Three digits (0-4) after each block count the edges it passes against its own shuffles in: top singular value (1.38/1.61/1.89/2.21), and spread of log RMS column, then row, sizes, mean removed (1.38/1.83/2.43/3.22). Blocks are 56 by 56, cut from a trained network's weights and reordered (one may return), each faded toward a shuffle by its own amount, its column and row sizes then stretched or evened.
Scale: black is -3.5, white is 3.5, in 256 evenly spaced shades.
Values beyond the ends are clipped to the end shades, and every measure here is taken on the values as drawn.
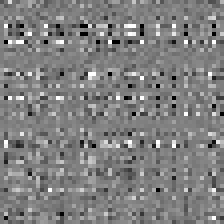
4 3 4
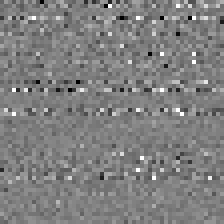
1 0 3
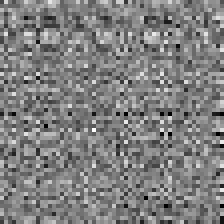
4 3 2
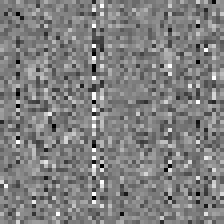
2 3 0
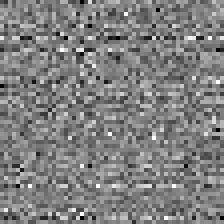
4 0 3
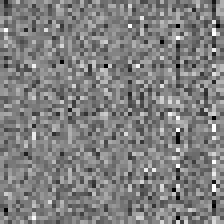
1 3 0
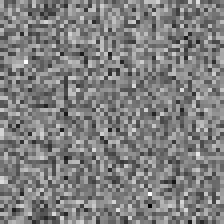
2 0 0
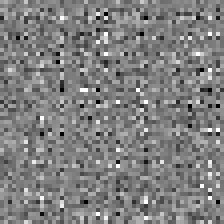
0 3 3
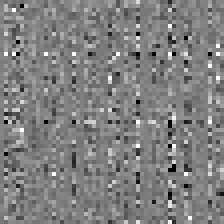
2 4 1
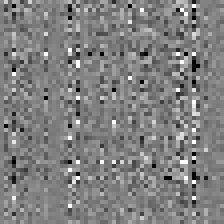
2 4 1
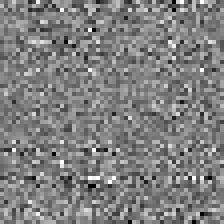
1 1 3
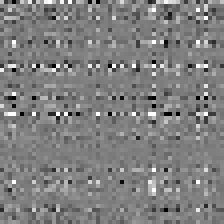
4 3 4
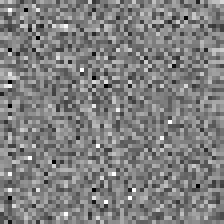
3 1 1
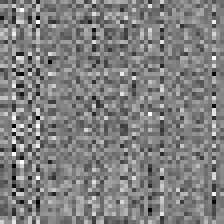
4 4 0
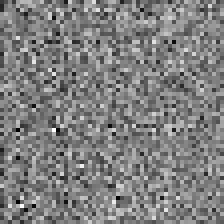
2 1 2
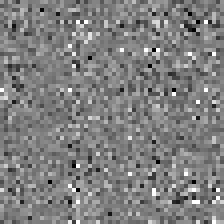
0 2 2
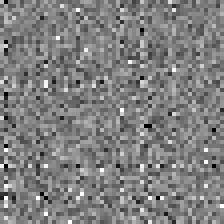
3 2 0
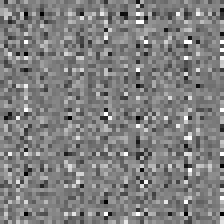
3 4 2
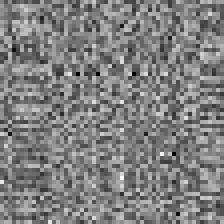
4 0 1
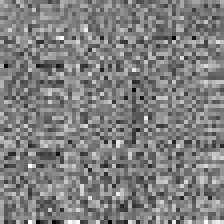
4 0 3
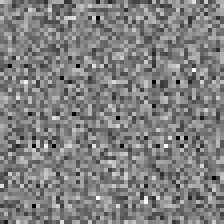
0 0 2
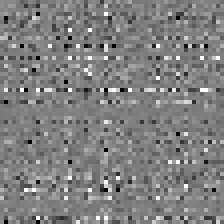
1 2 4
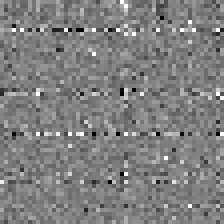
3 1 2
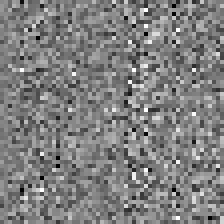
1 3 0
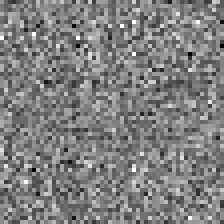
0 0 2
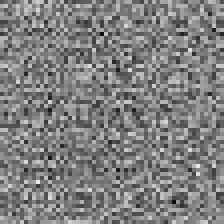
4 1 0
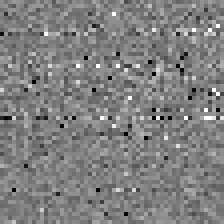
1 0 2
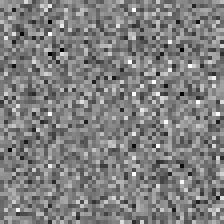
0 1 0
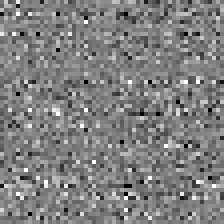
0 1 3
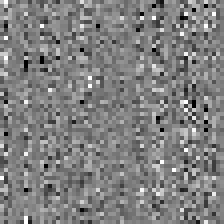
1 4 0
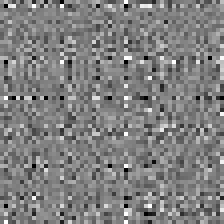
4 3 3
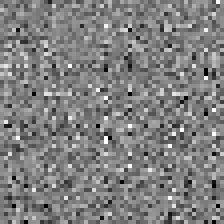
2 2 2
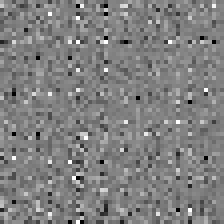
1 3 2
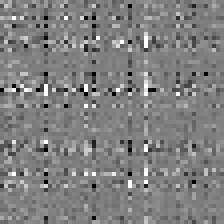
2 3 4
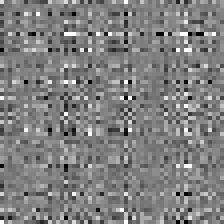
4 3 4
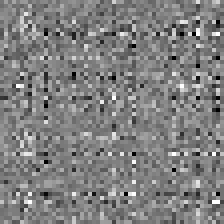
1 3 3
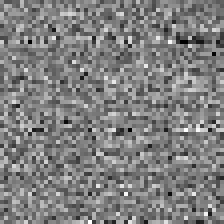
3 0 2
